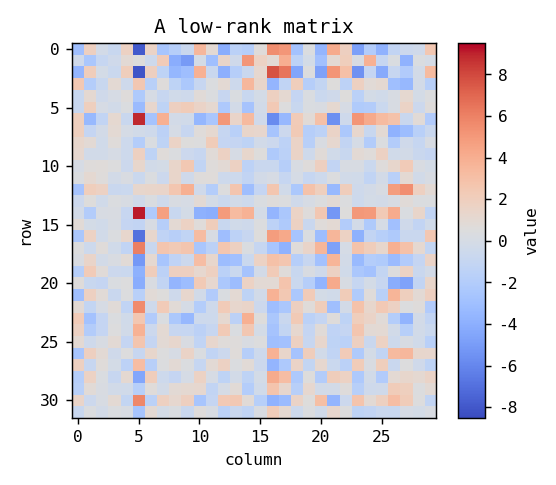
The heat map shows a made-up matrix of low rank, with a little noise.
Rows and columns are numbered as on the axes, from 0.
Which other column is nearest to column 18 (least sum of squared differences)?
0
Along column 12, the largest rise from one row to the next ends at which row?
6
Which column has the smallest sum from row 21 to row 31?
21
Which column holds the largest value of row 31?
16
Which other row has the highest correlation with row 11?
8
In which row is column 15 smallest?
30
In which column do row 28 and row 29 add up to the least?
5
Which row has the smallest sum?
20
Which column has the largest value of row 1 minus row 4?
14
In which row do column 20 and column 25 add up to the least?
2
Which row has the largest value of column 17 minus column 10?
1
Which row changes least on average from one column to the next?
13
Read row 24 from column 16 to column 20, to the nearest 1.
-3 -1 1 -1 1
